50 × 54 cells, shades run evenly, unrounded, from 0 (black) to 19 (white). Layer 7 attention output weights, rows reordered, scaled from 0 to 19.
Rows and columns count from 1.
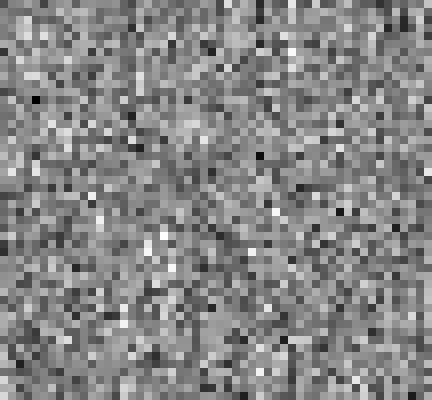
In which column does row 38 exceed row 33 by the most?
37
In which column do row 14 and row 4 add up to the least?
17
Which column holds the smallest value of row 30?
28
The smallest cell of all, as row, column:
13, 5
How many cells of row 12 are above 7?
48
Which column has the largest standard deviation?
33
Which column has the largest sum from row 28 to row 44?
21
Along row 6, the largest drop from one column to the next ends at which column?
22
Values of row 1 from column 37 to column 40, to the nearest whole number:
17 7 6 15
